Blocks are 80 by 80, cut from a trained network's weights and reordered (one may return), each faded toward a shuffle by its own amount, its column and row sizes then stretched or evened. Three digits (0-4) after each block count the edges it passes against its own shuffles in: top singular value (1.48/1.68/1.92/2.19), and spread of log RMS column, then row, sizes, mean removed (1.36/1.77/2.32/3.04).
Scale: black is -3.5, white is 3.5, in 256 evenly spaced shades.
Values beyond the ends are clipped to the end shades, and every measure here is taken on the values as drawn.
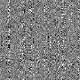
2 4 1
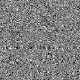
3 2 2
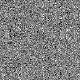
0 3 1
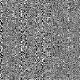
3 4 1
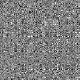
3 2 3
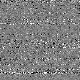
0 0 4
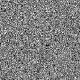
3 1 1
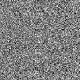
3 1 1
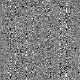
0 4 1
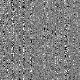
2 4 0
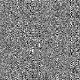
3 3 0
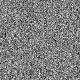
1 1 0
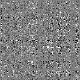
0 4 3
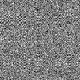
4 1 1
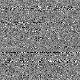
2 1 4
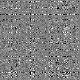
3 4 4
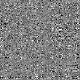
1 3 3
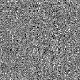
2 3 0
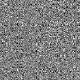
2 3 2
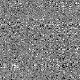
3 2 3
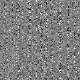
0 4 0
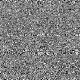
2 0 3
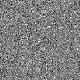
1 1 0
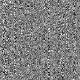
1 3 1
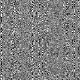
2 4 0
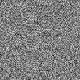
4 0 0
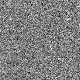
1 1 0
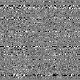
4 2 4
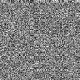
4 0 2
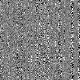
0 4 1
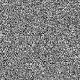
2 1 1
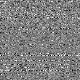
0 0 4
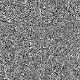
0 3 1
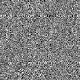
3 2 2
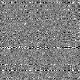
4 1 4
